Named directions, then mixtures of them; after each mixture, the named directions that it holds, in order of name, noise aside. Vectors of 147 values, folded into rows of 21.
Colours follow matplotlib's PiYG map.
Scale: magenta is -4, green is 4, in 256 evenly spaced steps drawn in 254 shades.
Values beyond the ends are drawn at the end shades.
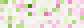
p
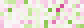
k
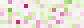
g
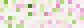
p.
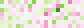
k, p.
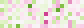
k, p.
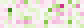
g, k.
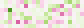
g, k.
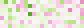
k, p.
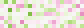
k, p.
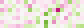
k, p.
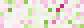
k.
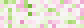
k, p.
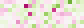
g, p.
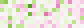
p.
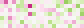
k, p.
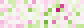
k, p.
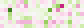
g, k.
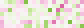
k.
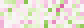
k.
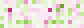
g, k.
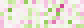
k.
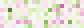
g, k.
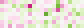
k, p.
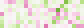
g, k.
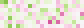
g, p.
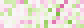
k.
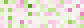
k, p.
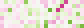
k.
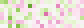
g, p.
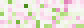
g, k.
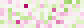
g.
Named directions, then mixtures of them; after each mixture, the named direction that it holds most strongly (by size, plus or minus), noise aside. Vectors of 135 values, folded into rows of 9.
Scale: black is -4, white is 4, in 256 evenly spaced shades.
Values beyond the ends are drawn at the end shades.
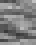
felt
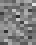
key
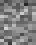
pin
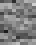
felt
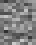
pin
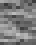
felt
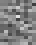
key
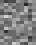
pin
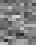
felt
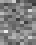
key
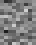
pin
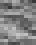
felt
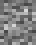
pin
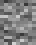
pin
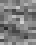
felt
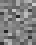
key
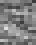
felt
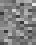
key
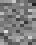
key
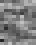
felt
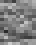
felt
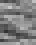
felt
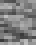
felt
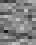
felt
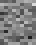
key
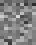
pin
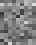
key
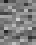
pin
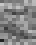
felt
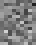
key
